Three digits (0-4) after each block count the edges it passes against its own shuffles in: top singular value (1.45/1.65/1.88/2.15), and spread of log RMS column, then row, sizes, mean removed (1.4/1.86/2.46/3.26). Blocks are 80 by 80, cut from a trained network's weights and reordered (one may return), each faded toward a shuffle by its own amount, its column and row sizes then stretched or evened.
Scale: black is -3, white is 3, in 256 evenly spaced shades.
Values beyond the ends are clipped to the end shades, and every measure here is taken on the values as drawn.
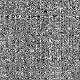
2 0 3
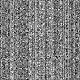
4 0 0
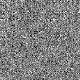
3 0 2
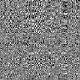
4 3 3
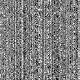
4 3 0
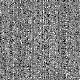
1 2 1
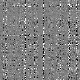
1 4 2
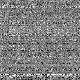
2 0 3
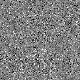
0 1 1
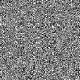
3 2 1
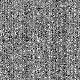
2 1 1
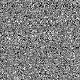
0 1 2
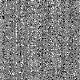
1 2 1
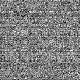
2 0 0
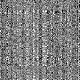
4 2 2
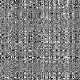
4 1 4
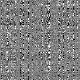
1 4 1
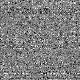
0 0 2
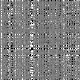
4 4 4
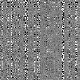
3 4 2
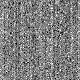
2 0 0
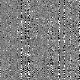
2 4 1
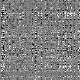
2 4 3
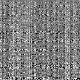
4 0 4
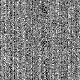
3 2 0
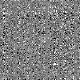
0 4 2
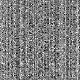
4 1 2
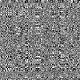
4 2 3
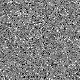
0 0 2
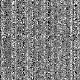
3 3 1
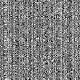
4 0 2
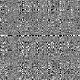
4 3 3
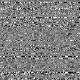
2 0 4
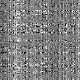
4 2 4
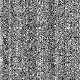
2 1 1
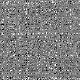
0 3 3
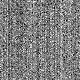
3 0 1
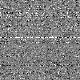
1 0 3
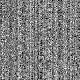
3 1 0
